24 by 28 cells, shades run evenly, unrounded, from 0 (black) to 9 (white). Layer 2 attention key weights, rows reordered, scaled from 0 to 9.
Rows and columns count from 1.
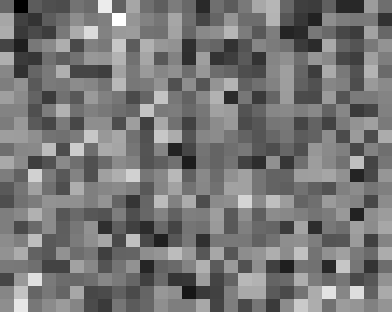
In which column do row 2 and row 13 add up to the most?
9
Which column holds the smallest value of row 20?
8
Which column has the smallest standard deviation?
28
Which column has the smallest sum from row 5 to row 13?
19
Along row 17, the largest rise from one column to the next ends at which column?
27
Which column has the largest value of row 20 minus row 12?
13
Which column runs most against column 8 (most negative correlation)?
25
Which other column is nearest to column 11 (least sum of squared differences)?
5
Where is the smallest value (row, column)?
1, 2
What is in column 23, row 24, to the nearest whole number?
6
